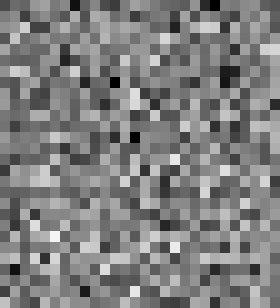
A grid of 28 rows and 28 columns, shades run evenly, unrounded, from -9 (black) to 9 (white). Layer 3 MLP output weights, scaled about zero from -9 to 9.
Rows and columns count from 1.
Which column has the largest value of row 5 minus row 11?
27
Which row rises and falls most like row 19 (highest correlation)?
21
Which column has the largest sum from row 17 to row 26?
6
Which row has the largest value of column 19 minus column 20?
2
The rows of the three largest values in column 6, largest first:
22, 24, 13
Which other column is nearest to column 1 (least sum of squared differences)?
20
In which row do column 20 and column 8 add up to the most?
7
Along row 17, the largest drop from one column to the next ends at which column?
28
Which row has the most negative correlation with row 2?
9
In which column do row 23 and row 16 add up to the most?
14
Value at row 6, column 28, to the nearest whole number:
3
